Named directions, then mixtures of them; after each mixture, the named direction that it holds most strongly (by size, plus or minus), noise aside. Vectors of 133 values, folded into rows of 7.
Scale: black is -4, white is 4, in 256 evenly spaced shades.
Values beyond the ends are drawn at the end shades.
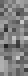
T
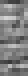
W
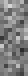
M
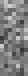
M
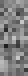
T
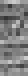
W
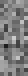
T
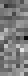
M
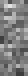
M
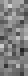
M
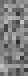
T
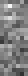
M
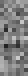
T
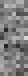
T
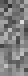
M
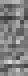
W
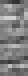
W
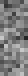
M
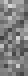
M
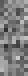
T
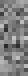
T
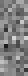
T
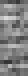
W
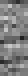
W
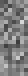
T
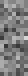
T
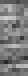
W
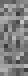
T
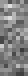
M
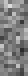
M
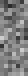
M
